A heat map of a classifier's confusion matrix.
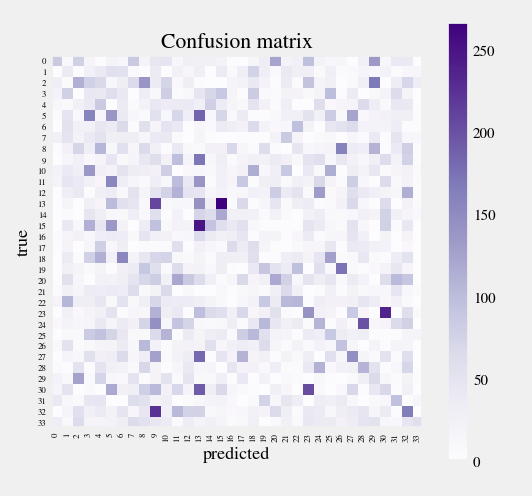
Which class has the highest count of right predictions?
32
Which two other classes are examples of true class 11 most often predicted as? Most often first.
5, 13
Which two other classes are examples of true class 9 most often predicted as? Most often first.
13, 11
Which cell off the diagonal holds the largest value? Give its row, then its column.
13, 15
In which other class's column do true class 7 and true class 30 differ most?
23
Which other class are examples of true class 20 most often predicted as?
11
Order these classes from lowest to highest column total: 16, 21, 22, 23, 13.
16, 22, 21, 23, 13
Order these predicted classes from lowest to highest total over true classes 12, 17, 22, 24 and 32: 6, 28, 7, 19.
7, 6, 19, 28
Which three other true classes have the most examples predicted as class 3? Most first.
5, 10, 15
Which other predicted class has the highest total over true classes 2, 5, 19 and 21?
3
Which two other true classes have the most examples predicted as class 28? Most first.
24, 4
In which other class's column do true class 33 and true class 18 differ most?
6
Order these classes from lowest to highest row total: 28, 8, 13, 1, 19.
1, 28, 19, 8, 13
